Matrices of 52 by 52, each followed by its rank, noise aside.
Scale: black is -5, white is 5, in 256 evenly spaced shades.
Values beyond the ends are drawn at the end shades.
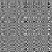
three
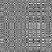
two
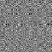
six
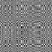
two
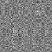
six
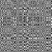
three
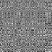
four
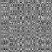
three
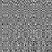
four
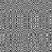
three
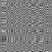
two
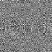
six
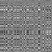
two
